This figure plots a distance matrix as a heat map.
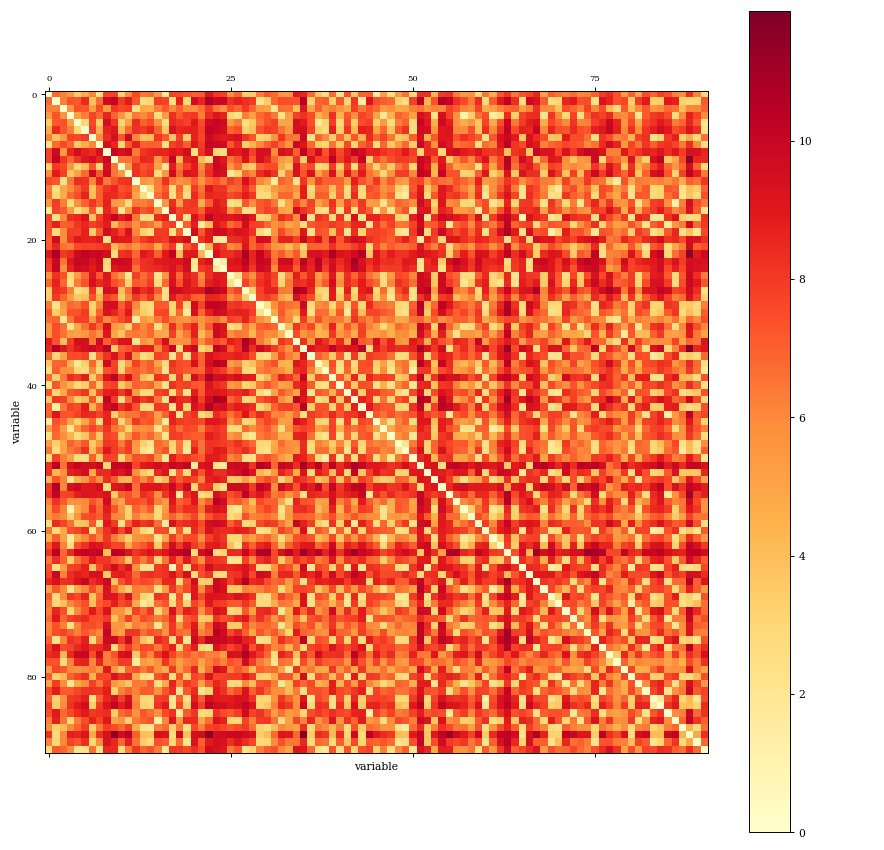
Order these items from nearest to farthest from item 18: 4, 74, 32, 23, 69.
32, 74, 69, 4, 23
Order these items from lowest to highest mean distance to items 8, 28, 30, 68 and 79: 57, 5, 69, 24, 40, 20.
40, 57, 5, 69, 20, 24
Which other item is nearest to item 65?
17
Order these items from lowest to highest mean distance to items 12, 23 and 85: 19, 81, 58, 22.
22, 58, 81, 19
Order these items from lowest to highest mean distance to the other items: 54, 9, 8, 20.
9, 20, 8, 54
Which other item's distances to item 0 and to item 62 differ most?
7
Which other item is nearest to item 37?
4
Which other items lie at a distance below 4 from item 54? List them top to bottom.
8, 20, 23, 24, 51, 66
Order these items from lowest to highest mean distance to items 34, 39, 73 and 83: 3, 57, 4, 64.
3, 57, 64, 4
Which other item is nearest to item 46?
61
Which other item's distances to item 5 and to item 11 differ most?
25
